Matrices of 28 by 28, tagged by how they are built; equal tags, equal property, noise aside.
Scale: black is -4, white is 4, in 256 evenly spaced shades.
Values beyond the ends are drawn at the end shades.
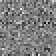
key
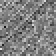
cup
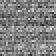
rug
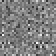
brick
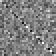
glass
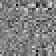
brick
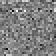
key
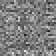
rug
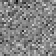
cup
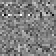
key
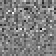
key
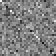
glass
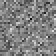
cup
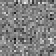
brick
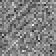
cup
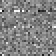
key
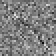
glass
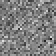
cup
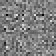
brick
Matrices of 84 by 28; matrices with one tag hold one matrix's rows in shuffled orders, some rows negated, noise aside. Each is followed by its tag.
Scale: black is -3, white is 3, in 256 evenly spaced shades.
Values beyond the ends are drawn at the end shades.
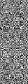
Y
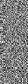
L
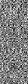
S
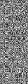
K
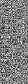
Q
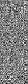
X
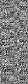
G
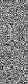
X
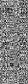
G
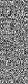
X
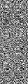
Y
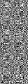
Y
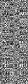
G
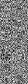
Q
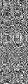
Y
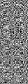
Y
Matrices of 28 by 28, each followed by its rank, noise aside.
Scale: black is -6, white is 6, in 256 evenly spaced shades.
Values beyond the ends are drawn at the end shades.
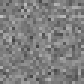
eight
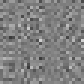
four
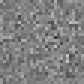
eight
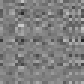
two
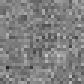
six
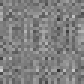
three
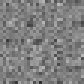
four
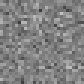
eight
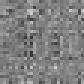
four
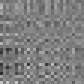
two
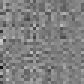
four
